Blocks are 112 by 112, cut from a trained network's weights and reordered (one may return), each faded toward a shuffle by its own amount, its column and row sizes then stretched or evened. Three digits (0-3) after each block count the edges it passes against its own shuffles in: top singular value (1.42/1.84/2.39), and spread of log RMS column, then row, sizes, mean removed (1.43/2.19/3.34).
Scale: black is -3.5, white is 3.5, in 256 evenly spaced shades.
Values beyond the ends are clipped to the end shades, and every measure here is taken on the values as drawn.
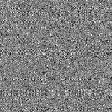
3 0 2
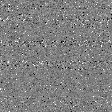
0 0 2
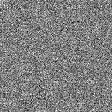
2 0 0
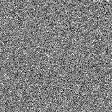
1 0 0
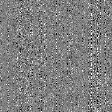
1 3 0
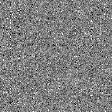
1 2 1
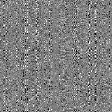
3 3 1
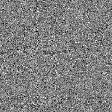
1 1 1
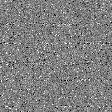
1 0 1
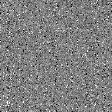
0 2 0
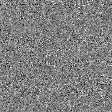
0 0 2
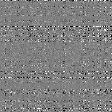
1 2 3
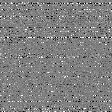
2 0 3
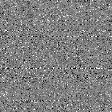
2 1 2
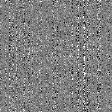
0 3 1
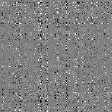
1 3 2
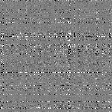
1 2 3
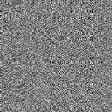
3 2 1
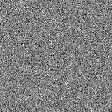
2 0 0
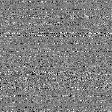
0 0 3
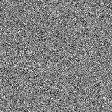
2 0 0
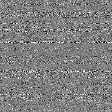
0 0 3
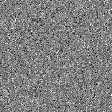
1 0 0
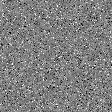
0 0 0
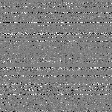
2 0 3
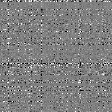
2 2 3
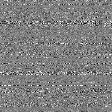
0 0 3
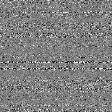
2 0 3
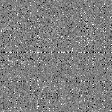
2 2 1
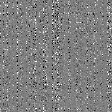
0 3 1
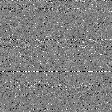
2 0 2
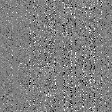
0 3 0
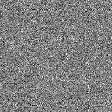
2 1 1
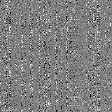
2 3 0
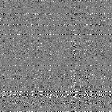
3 2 3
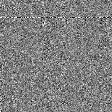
1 1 1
